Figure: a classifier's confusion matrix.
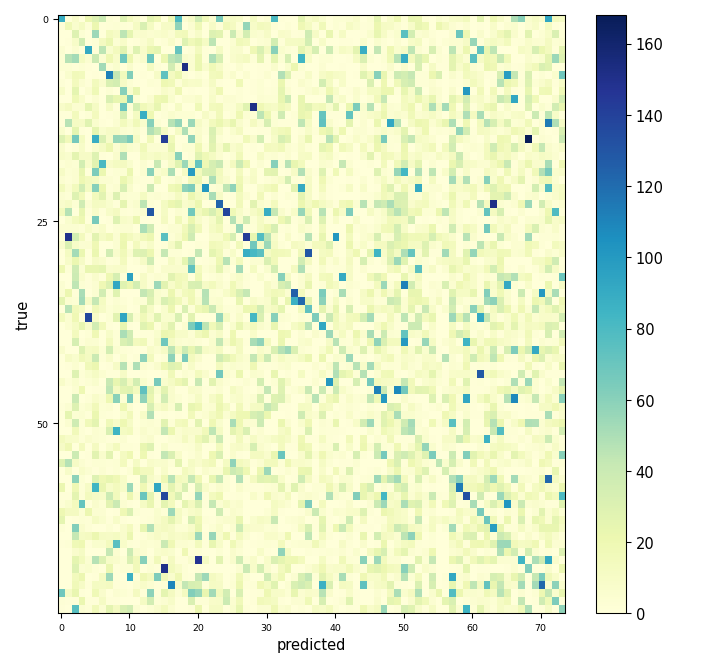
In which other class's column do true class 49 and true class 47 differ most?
66
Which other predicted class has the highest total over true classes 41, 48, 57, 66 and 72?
71
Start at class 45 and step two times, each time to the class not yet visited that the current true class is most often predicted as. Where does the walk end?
50
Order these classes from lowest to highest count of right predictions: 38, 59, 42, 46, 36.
42, 36, 38, 46, 59
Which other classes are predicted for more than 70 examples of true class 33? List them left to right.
8, 50, 65
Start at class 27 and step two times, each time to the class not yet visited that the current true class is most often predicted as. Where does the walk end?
17
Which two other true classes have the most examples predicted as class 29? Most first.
27, 40
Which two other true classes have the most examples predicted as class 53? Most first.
40, 36
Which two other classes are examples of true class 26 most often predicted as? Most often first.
62, 12
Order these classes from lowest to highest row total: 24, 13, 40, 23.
40, 23, 13, 24
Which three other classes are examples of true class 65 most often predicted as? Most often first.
8, 64, 15
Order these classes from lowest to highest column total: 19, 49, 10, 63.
10, 19, 49, 63
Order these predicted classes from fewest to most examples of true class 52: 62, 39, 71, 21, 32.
39, 32, 21, 71, 62
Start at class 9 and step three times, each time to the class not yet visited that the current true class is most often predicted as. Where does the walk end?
68
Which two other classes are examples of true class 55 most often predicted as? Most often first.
25, 1
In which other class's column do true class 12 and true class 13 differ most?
48
